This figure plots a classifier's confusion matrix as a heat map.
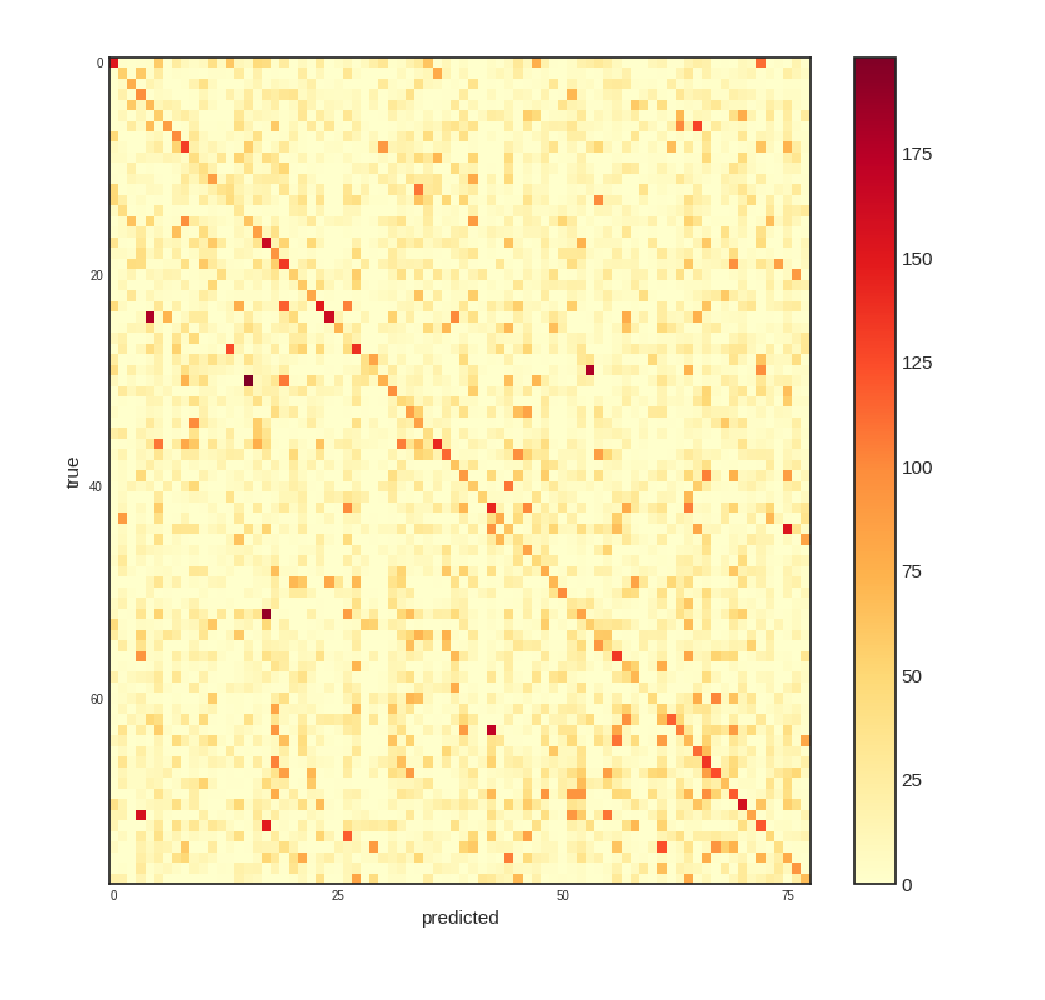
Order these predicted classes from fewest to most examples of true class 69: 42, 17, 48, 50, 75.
17, 50, 75, 42, 48
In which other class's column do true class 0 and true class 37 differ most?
72
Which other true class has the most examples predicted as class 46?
42
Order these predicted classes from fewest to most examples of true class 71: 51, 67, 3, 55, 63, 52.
67, 63, 52, 51, 55, 3
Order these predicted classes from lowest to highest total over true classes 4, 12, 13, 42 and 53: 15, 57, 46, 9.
9, 15, 57, 46
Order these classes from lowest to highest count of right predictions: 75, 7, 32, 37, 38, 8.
32, 38, 75, 7, 37, 8
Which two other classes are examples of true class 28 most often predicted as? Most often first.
29, 72
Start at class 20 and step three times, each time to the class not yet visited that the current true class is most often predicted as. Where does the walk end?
18
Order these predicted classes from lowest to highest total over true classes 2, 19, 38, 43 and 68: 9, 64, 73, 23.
23, 9, 64, 73
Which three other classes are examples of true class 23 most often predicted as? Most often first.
19, 26, 14
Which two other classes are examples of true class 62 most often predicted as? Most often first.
57, 61
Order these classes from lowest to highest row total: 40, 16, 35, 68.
35, 16, 40, 68
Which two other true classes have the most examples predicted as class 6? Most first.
24, 54
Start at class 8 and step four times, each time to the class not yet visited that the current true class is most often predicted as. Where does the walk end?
44
